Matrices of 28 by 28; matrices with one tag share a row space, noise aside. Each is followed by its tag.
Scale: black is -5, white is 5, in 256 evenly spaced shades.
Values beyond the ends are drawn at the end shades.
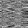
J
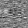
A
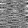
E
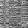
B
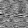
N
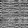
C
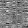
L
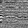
C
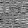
B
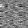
N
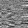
J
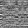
C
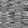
J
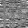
B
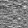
A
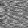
N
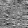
L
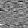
N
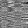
J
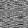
N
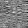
L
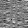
L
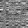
B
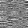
E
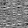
L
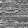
C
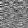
N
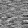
J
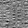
L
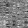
L
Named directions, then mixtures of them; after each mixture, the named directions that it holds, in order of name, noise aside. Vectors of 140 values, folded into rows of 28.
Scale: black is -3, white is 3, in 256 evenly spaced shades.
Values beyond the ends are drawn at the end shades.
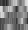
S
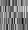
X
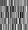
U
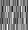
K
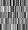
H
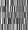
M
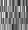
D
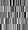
H.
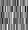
K.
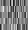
H.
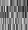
S, X.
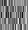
U.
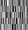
D, U.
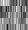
K, S.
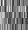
D, M, X.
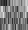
S, U, X.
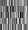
U.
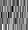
H, K, U.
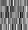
U.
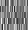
M.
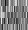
M, S.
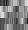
S.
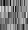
H, S.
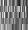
D.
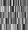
H.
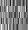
D, H, U.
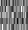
D, K, X.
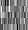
H, M, S.
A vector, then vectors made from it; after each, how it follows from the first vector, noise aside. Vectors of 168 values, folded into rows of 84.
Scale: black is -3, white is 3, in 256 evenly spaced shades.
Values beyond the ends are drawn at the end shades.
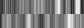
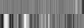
reversed, partly zeroed.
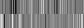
reversed, negated, partly zeroed.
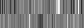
partly zeroed.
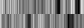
negated.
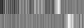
partly zeroed.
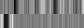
reversed, negated, partly zeroed.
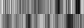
negated.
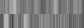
reversed, shrunk.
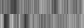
reversed, negated, shrunk.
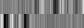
reversed, negated, partly zeroed.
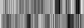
negated.
